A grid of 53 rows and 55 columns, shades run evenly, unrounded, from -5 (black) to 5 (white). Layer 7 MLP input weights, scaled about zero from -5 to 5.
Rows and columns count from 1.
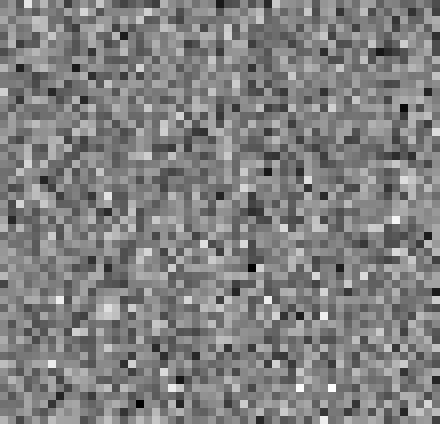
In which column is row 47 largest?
21
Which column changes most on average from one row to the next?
55
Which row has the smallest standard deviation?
50
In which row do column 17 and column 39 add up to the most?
46
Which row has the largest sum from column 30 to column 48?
29
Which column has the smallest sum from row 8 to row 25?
34
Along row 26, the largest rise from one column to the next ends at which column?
3
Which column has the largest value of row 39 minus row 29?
14
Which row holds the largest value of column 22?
49
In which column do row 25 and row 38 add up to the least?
28
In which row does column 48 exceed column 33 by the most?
53
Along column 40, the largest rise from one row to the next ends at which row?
35
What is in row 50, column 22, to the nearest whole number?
-1
